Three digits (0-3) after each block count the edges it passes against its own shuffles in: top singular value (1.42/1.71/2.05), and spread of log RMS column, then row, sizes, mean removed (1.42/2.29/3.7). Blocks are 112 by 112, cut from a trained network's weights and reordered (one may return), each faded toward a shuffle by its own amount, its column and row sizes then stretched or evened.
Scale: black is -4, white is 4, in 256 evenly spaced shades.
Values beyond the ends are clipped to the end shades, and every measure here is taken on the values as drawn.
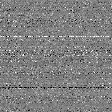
2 0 2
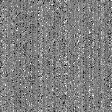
2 2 0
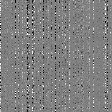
3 3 1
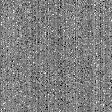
2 1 0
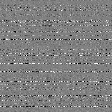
2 1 3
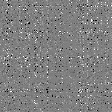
0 2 2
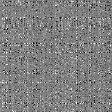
2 2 2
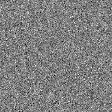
1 1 0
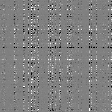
3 3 2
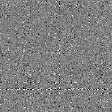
2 2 2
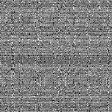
3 2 0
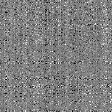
2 1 2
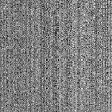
3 1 1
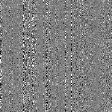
2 3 0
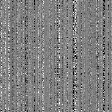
3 3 1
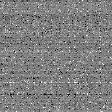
2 1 1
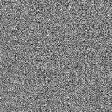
2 1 0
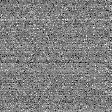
2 1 0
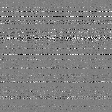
2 0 3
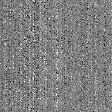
2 2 0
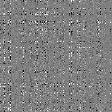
1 3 2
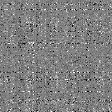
1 1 2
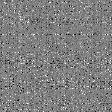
1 0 2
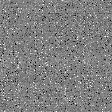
0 1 0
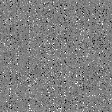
0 2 0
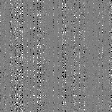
2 3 1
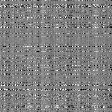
3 1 3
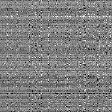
3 2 1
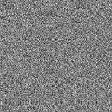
3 1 1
